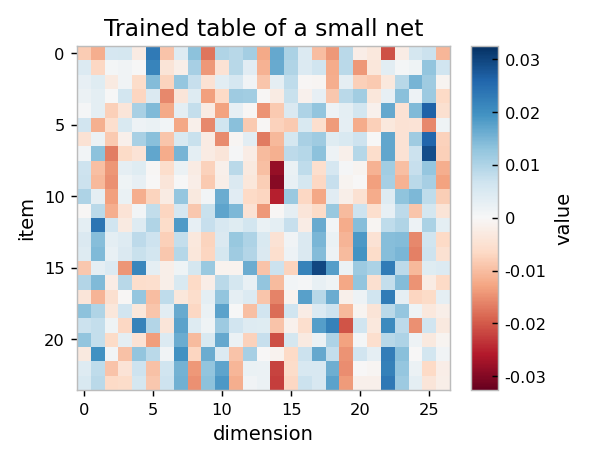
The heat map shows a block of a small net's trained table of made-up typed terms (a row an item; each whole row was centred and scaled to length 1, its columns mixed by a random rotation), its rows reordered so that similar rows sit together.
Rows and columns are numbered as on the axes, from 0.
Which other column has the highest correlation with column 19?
8
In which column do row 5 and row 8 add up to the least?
14
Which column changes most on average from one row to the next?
4
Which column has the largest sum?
22
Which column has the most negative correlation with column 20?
24
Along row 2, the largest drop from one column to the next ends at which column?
6
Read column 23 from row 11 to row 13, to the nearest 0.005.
0.01 0.01 0.015
